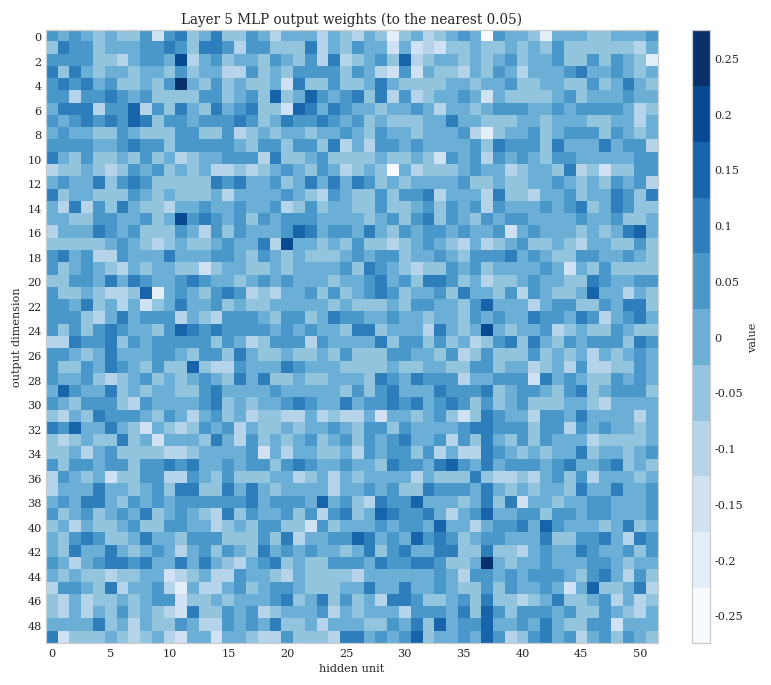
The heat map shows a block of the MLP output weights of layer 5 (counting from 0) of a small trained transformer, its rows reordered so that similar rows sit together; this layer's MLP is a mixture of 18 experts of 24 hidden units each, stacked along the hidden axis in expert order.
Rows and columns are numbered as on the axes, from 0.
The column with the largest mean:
37
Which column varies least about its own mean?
43
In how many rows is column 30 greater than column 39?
19
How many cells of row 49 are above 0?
15
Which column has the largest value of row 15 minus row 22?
8
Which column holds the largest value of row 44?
47
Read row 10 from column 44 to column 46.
0.05 0 0
